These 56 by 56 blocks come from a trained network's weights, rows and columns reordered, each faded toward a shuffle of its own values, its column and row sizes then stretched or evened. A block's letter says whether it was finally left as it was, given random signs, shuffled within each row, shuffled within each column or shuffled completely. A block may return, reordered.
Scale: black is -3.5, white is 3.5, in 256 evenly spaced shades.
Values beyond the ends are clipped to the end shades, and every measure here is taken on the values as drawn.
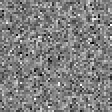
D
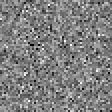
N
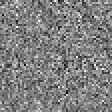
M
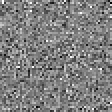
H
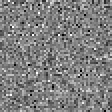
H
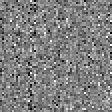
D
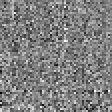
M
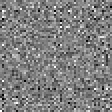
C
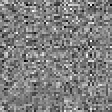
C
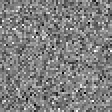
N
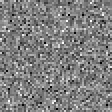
N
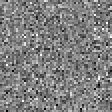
D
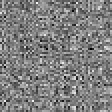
C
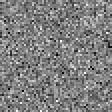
N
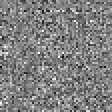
M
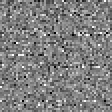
H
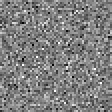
N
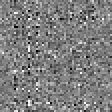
M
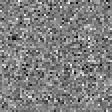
H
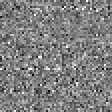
H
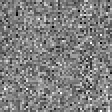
D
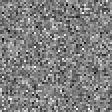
N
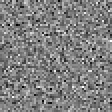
H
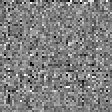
M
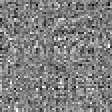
C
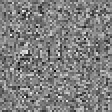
M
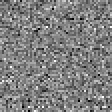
H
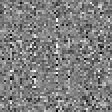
M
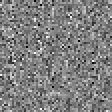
D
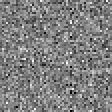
D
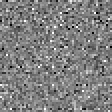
H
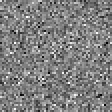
H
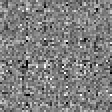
M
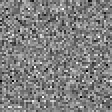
H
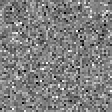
N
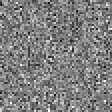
D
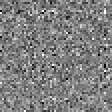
M
